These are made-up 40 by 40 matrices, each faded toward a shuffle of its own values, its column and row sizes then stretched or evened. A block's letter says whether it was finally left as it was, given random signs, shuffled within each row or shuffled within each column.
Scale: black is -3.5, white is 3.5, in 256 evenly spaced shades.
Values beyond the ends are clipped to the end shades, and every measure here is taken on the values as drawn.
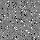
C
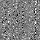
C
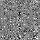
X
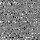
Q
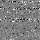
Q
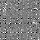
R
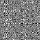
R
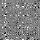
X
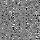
C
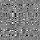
R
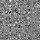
X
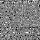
Q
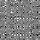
R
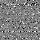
Q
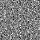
C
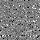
Q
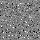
Q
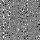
C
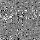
X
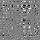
R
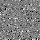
Q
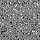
Q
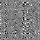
R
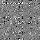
X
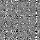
X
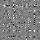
X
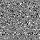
Q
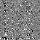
X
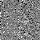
C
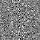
C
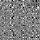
R
